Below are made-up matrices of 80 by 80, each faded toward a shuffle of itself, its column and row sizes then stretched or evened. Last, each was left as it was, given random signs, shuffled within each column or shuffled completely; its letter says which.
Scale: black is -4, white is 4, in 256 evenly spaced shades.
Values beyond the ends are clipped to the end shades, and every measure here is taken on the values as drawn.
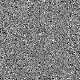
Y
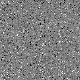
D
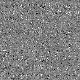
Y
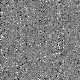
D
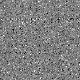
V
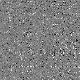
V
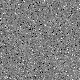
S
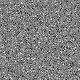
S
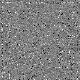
Y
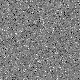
S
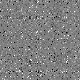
V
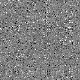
V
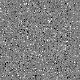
Y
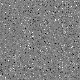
D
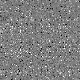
V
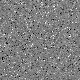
S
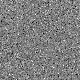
S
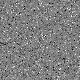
S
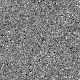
S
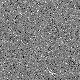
S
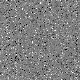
D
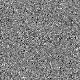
Y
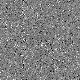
D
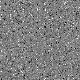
D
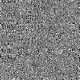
V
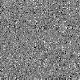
V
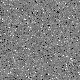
S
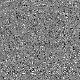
Y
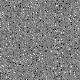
D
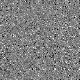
V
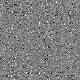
Y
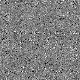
Y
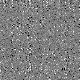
V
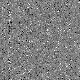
D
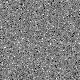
S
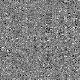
V
